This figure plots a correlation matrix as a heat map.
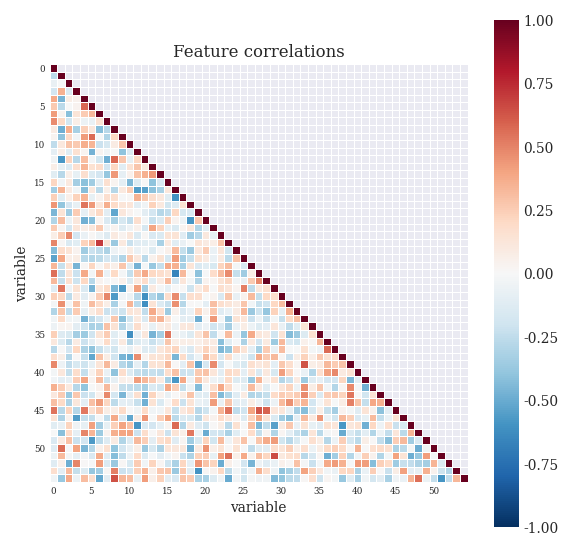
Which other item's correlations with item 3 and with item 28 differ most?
45
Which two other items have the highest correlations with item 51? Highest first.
29, 23
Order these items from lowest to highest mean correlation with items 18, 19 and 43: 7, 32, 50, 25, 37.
50, 25, 37, 32, 7
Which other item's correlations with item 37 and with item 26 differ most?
52
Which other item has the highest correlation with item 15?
35
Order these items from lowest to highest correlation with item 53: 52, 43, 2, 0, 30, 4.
30, 52, 4, 43, 0, 2
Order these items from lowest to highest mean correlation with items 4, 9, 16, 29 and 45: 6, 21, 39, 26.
39, 21, 6, 26
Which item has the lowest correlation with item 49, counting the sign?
5
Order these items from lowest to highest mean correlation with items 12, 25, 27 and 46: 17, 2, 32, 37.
37, 32, 17, 2
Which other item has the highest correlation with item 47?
16
